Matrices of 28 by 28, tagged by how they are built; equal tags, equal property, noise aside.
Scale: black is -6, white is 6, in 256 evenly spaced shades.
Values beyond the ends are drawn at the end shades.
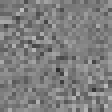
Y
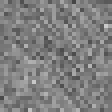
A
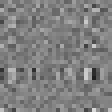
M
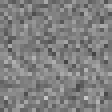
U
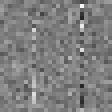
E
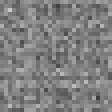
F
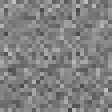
U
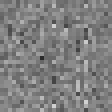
E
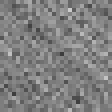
A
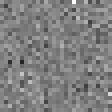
E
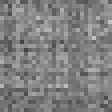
F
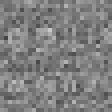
F
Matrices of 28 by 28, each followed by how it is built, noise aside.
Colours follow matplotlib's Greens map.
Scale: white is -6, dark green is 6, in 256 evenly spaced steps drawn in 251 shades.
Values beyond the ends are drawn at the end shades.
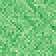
Toeplitz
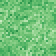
smooth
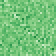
banded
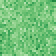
smooth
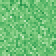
Toeplitz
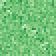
banded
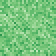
Toeplitz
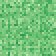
blocks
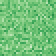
blocks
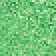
upper triangular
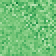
upper triangular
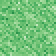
Toeplitz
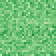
repeating columns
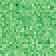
low rank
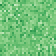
block diagonal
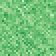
Toeplitz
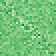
banded
